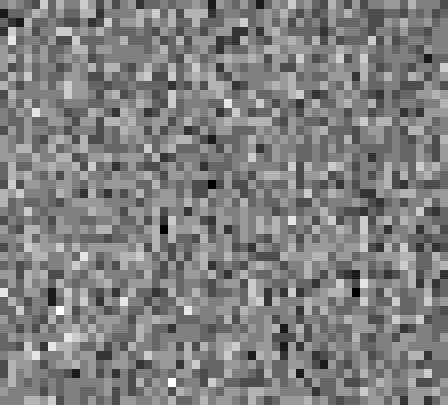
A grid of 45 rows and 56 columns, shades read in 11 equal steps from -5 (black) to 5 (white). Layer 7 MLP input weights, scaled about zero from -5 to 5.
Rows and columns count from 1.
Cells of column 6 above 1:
3
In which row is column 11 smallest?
22
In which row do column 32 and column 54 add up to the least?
40
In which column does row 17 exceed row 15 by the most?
19
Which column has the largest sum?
4
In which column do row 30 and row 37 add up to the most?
10
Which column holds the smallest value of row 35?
38
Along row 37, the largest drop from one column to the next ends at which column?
36
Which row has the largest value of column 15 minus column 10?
14
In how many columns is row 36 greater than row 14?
19
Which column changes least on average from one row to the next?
17
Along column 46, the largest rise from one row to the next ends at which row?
25
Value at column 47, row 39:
-1
